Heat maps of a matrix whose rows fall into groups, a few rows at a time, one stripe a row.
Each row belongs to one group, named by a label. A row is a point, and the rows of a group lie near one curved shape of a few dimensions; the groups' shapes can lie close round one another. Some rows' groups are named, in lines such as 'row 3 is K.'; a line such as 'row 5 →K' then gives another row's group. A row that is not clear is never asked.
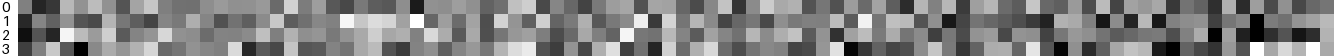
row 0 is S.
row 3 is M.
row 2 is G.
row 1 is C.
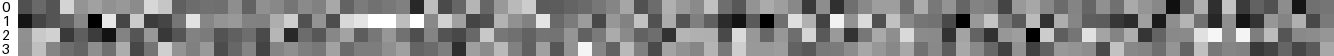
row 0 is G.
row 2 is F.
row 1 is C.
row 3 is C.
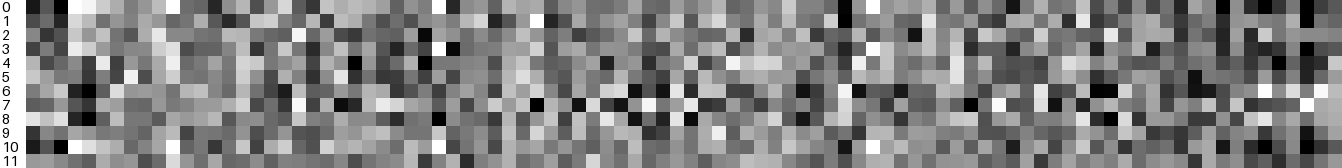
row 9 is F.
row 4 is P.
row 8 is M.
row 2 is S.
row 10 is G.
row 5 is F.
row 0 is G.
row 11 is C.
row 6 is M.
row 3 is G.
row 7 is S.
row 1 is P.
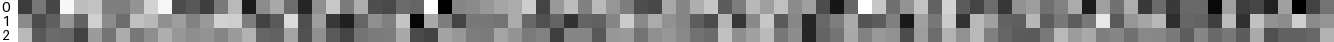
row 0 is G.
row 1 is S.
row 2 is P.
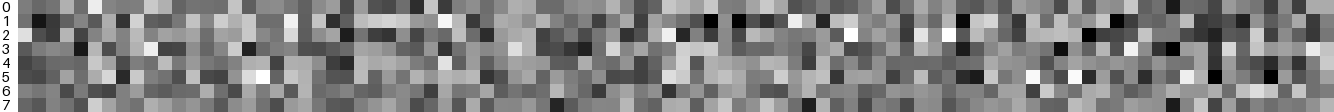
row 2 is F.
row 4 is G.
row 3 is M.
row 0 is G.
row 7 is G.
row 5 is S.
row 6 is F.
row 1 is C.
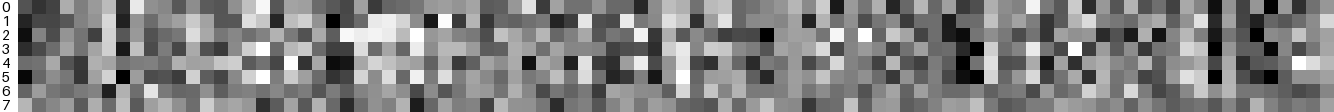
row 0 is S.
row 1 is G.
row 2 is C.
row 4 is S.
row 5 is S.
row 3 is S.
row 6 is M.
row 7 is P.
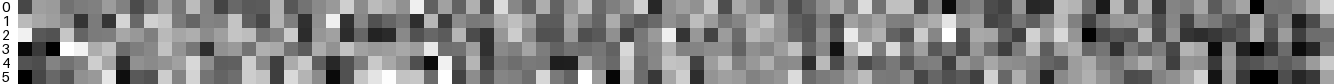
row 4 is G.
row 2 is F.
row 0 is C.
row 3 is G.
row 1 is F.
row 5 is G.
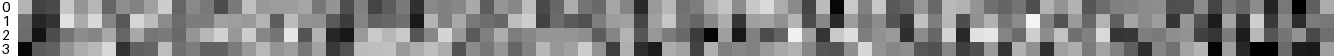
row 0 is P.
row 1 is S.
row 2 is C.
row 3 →G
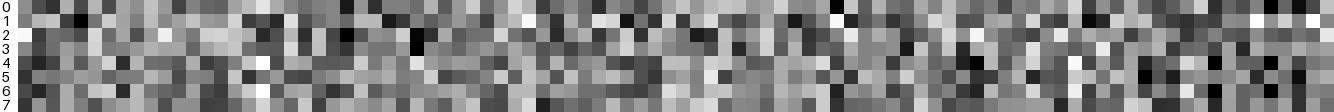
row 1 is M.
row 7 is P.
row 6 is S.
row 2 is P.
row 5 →F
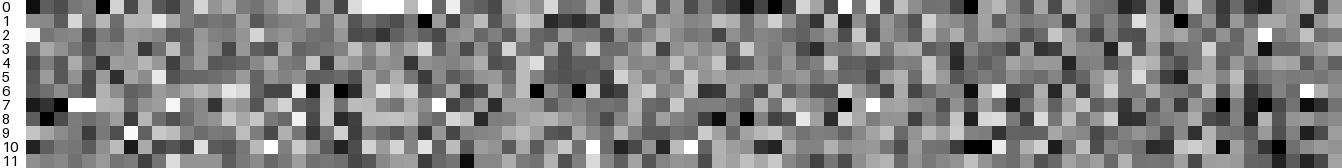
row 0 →C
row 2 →F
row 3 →C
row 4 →P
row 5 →M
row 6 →S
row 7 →G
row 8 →C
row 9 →F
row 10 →S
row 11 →C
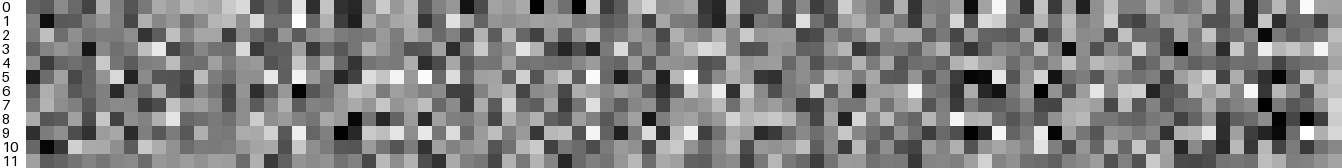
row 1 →C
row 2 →C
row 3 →M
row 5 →S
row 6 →F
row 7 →C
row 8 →P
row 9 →S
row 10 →S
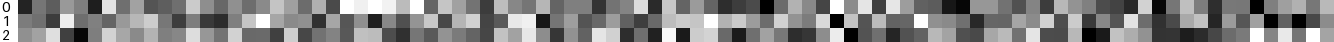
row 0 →C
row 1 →P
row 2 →M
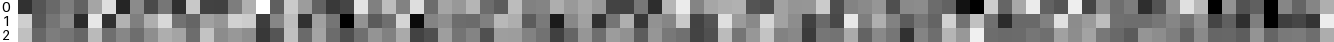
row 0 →S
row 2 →P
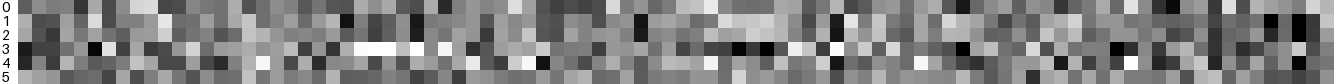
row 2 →P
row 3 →C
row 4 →P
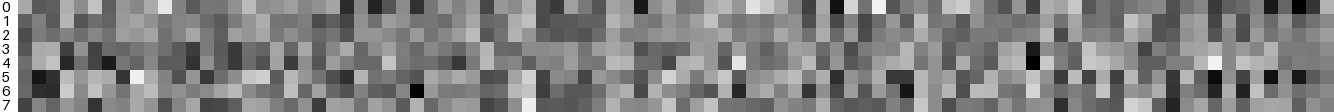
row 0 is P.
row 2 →P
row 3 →F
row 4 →F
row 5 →S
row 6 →S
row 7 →P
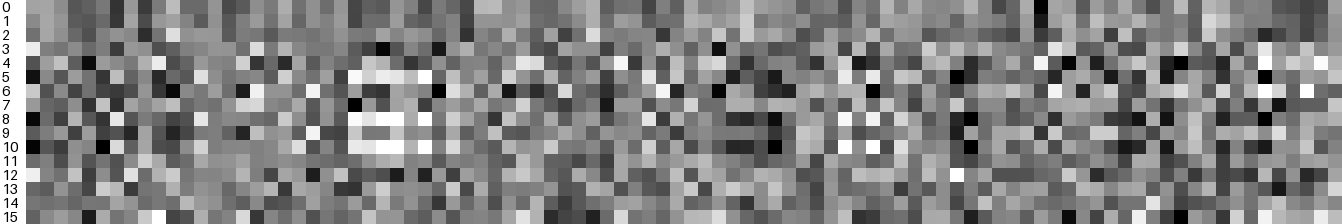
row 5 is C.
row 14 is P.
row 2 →C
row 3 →F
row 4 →M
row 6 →F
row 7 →P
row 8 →C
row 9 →F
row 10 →C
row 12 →F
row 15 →M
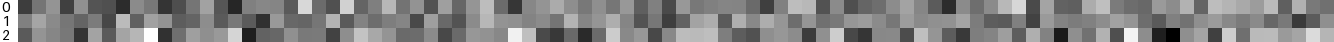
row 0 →F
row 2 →M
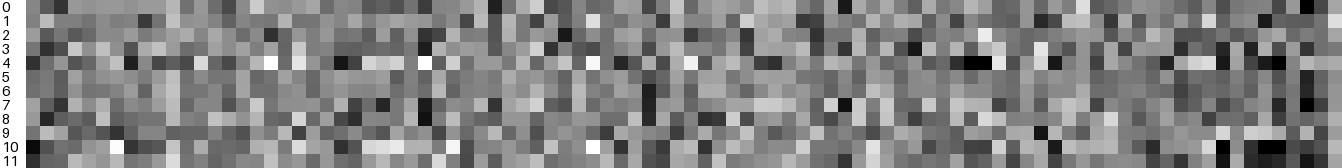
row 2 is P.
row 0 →P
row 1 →C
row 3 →S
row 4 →S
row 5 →F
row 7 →P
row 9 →F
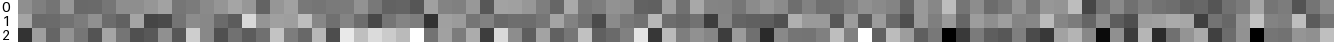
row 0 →F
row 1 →F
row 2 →C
